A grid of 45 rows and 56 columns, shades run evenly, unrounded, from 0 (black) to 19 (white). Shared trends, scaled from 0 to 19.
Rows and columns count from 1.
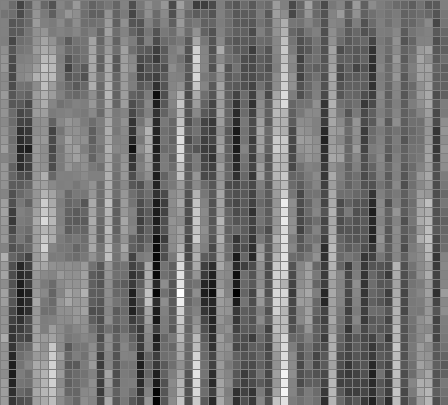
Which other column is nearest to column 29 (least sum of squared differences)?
52
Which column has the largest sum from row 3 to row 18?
36
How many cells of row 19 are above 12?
4
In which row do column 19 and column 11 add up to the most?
33
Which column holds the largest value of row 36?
23
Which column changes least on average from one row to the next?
51
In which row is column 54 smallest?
1
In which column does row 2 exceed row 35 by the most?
20
